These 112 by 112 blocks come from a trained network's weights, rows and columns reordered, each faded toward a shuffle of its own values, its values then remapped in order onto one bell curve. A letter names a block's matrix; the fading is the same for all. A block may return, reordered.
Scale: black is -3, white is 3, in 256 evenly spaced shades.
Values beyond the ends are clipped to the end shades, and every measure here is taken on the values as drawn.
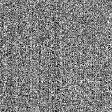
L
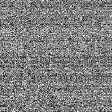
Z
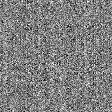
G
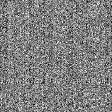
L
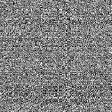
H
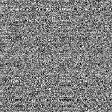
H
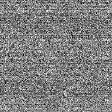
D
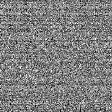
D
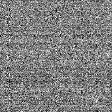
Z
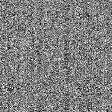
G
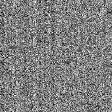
G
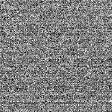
Z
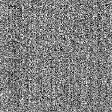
L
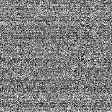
Z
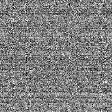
Z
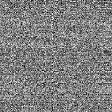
H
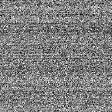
D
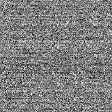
Z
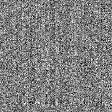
G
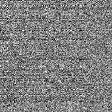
H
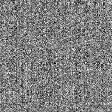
L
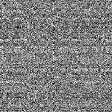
H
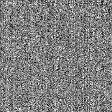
L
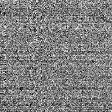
Z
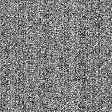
L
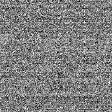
Z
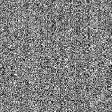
G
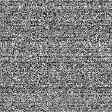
D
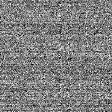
D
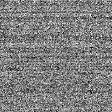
D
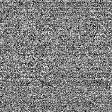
D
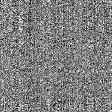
L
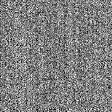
L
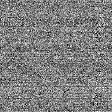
D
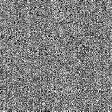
G
